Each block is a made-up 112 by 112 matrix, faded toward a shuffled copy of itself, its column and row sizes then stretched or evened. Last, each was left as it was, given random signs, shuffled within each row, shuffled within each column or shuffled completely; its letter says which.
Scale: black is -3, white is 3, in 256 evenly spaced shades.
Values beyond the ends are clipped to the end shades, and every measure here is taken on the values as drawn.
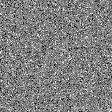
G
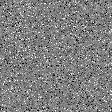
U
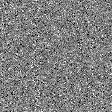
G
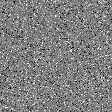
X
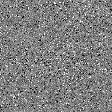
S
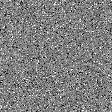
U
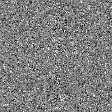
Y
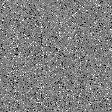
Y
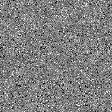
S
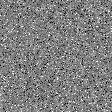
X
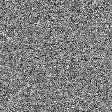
Y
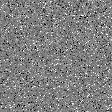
U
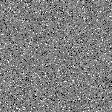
U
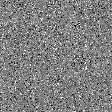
Y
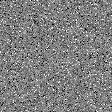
G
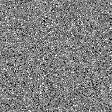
S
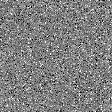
S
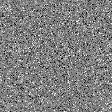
S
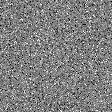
X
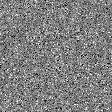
U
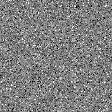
S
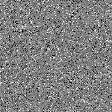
S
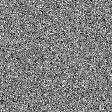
U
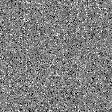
Y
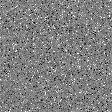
X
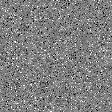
S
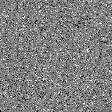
Y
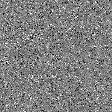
Y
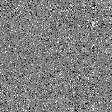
S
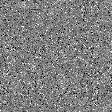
Y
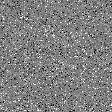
Y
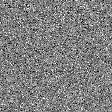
U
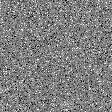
X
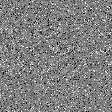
S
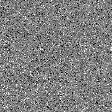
Y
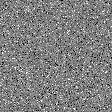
X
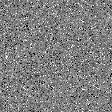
S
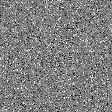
G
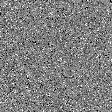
G
